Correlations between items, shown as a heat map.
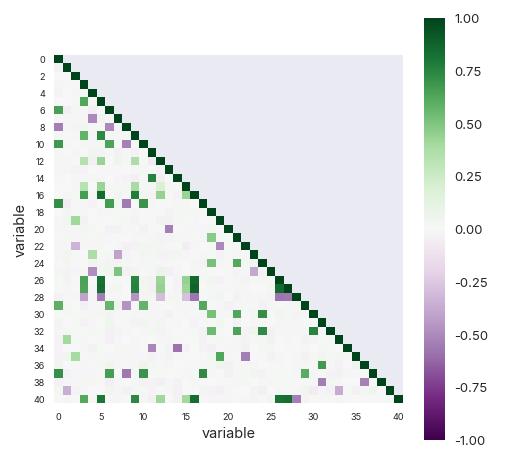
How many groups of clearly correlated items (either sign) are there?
9
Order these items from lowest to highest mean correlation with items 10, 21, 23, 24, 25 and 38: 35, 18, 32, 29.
35, 29, 18, 32
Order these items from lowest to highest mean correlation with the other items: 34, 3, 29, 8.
8, 34, 29, 3
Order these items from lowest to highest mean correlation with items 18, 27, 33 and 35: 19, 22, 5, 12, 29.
22, 29, 12, 19, 5
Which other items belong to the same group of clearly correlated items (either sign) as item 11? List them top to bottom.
14, 34
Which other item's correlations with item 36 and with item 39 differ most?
31
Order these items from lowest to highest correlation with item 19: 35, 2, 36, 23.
23, 36, 2, 35
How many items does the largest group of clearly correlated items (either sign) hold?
10
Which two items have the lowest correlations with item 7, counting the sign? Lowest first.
4, 23
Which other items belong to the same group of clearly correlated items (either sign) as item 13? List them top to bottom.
20
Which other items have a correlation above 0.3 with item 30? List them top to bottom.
18, 21, 24, 32
